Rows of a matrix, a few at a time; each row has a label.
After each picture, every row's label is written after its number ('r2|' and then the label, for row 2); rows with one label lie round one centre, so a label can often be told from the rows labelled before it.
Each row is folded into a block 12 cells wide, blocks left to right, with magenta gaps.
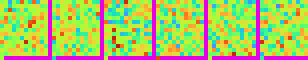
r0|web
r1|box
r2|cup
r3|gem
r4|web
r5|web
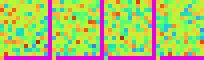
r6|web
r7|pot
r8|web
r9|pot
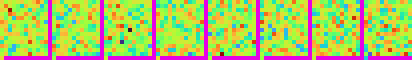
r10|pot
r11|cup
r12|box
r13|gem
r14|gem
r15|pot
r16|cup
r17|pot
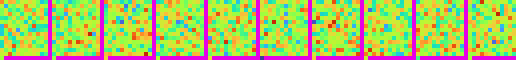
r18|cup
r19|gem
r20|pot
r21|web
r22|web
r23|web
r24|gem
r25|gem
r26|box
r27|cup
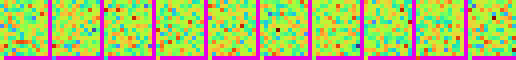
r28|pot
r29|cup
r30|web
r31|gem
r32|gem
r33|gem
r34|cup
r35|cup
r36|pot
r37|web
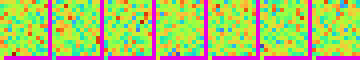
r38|pot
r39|box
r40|cup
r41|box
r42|pot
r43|gem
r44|cup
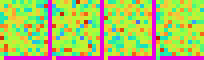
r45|box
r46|box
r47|pot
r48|box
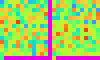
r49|web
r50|box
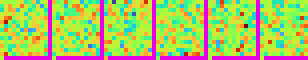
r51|web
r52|cup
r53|pot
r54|web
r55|gem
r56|box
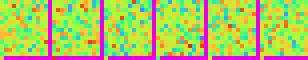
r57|box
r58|pot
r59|box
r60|gem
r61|pot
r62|box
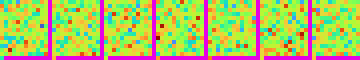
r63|gem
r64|cup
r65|box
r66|box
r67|web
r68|cup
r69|pot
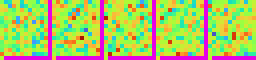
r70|gem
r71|web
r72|web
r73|gem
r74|gem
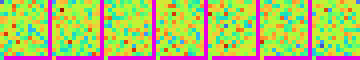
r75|web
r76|pot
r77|gem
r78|gem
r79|gem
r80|pot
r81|pot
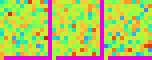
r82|pot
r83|pot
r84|gem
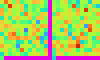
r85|box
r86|web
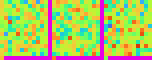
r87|gem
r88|cup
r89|gem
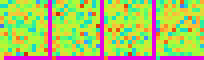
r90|web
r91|pot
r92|box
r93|box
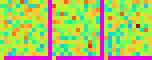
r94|cup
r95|web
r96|gem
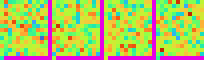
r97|web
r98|cup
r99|box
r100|cup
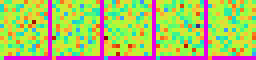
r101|web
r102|box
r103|gem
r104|cup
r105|pot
